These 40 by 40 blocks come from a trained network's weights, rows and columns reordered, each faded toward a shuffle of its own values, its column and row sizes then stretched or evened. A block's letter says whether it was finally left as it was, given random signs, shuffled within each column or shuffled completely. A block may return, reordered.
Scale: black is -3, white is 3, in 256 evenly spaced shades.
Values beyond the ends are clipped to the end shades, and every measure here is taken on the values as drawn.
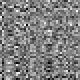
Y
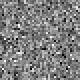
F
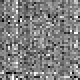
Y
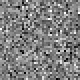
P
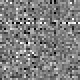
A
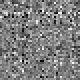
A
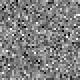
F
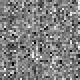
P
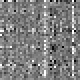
Y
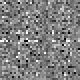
A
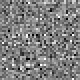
A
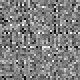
Y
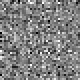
A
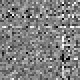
A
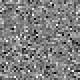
F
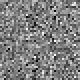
P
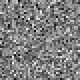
F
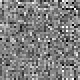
Y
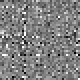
A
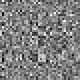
Y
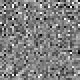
Y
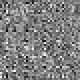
Y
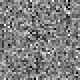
P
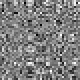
Y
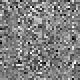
A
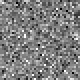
F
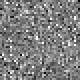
F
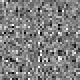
Y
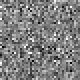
A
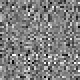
Y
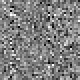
P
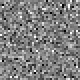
F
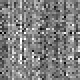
Y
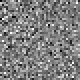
F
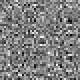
Y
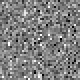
P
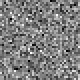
F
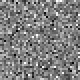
F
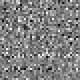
A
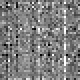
Y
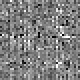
Y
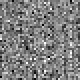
P
